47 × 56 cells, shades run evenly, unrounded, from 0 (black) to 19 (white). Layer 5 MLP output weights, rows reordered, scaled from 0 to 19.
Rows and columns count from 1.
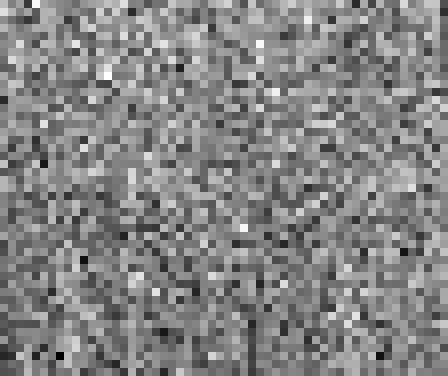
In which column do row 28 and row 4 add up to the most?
12
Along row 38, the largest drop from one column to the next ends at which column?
23
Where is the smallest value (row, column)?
45, 8
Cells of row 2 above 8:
47
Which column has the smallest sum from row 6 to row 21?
44
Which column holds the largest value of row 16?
6
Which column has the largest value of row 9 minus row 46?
14
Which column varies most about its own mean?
21
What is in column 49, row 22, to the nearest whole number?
13
